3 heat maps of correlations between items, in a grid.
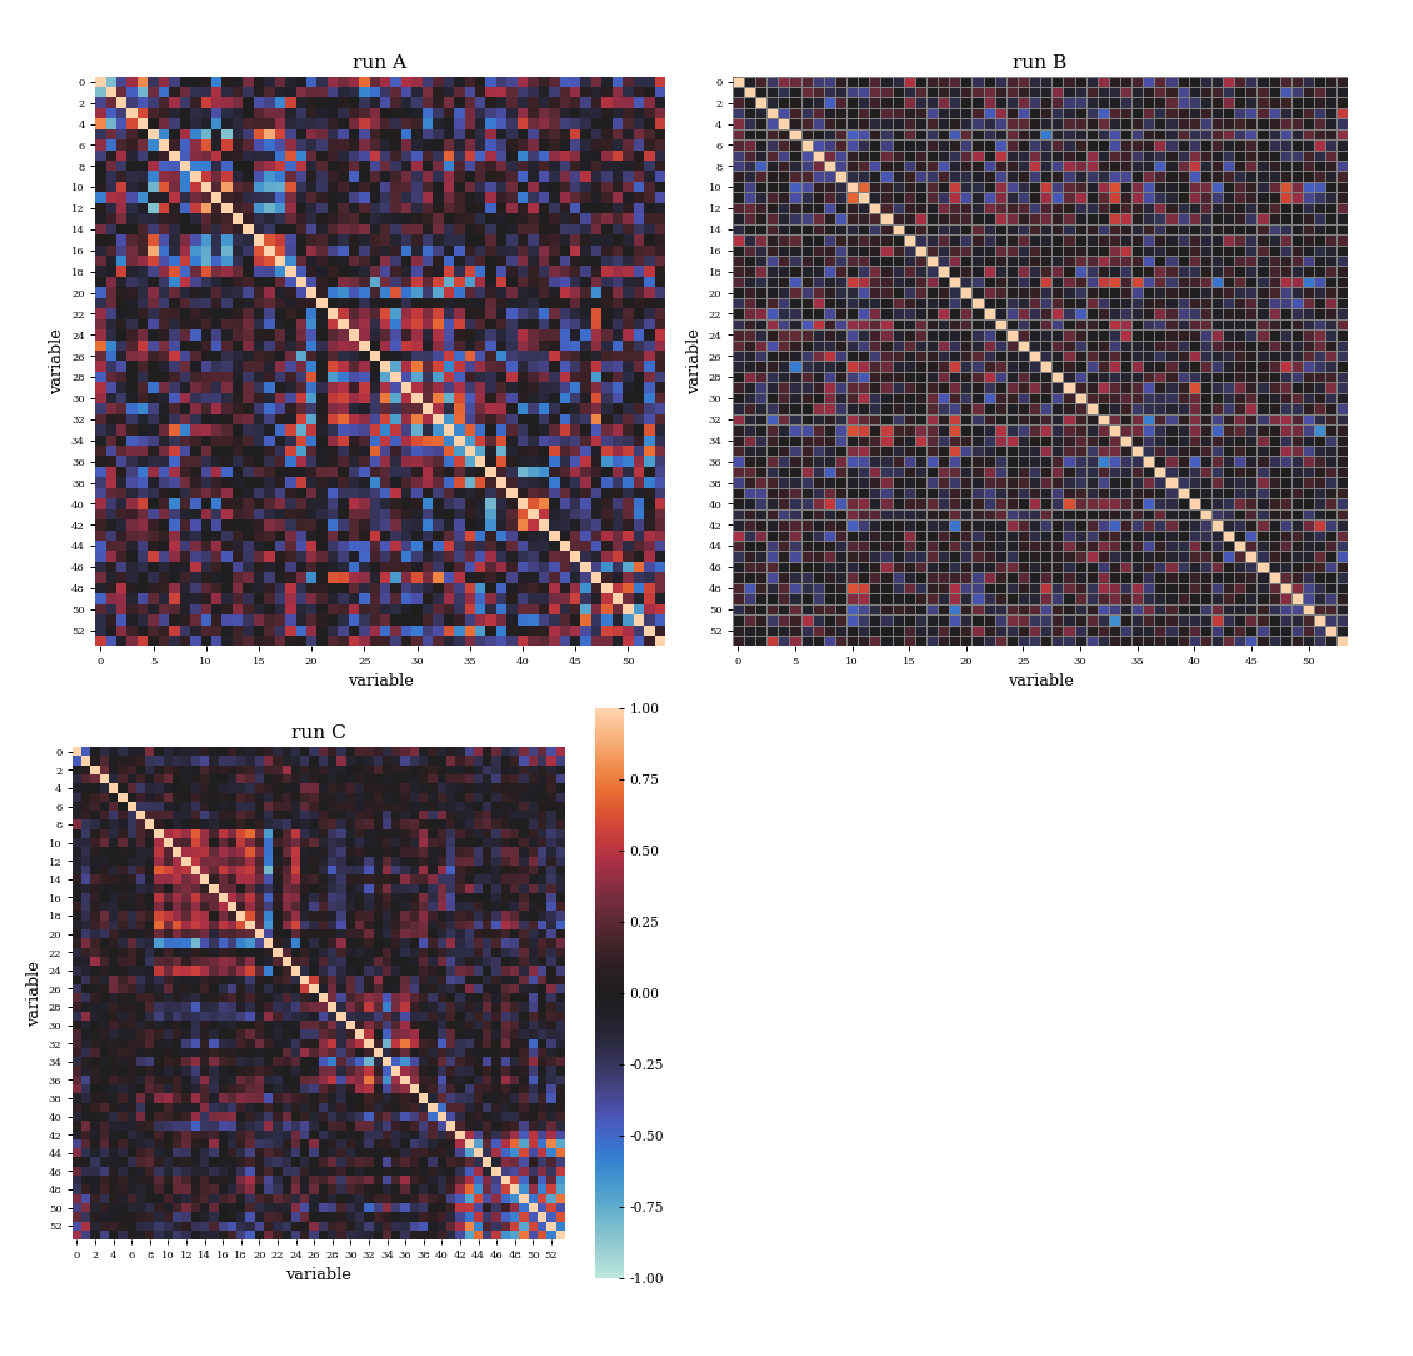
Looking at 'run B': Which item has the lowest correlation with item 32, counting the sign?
36
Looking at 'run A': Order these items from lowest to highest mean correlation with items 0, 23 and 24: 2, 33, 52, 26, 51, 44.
44, 33, 51, 52, 2, 26
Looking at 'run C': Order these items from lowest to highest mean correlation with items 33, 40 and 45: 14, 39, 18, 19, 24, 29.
39, 29, 14, 24, 18, 19
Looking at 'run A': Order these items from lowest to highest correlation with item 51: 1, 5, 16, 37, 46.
1, 16, 5, 37, 46
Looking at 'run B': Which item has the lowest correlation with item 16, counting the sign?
9
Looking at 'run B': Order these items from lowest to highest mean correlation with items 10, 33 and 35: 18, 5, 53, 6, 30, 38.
5, 6, 38, 18, 53, 30
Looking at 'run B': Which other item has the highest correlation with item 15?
0
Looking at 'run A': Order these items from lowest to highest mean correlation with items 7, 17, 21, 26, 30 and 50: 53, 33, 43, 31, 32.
31, 33, 32, 53, 43
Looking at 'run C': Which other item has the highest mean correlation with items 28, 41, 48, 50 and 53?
52
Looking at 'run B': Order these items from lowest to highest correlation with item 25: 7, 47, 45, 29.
7, 45, 29, 47
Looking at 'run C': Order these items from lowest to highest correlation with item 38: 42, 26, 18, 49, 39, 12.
42, 39, 26, 12, 49, 18
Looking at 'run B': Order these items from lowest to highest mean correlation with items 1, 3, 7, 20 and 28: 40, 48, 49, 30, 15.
48, 49, 30, 15, 40
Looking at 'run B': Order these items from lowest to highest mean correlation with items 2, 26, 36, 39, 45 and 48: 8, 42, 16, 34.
34, 16, 42, 8
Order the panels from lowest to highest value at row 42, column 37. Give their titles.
run A, run B, run C
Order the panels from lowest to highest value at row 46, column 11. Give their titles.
run C, run B, run A
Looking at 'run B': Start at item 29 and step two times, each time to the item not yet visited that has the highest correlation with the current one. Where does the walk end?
8
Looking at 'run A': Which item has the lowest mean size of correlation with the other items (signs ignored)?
21
